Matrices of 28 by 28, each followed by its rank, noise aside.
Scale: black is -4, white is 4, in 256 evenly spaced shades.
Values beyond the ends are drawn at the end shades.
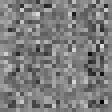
four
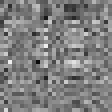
three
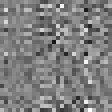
three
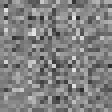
five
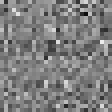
five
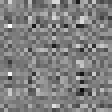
three
